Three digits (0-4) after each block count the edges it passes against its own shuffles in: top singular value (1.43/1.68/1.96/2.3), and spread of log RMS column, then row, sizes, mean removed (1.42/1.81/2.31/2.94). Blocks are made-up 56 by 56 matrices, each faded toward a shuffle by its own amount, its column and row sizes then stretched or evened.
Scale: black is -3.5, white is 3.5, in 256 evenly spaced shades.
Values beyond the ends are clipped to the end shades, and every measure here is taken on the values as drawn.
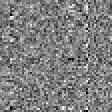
3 2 1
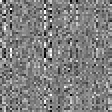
4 4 0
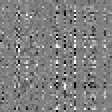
4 4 2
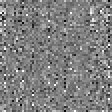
1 3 1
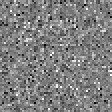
1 0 0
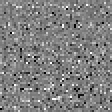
1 0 2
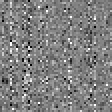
1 4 0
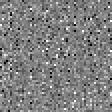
0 2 0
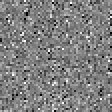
0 2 0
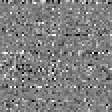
0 1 4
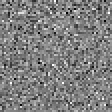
2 0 2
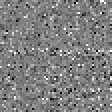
1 2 2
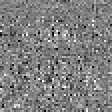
2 1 3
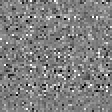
0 1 3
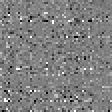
1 2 3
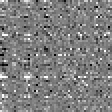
3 3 3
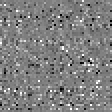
1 2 3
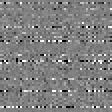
4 1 4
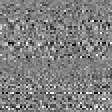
4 0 4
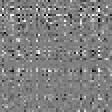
4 3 4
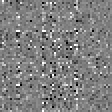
3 3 2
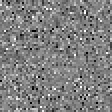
2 0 1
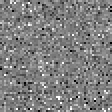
0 0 2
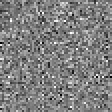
2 1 2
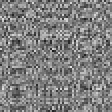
4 0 2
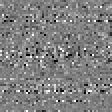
0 0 4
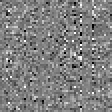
2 3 0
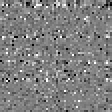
2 1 3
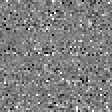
0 0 3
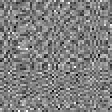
4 0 0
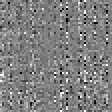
1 4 2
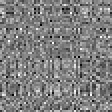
4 0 3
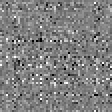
1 3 3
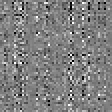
4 4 2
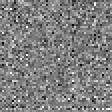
0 1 2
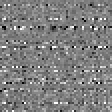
3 1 4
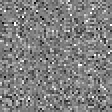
2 0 0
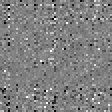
2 2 2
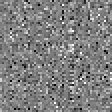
2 2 0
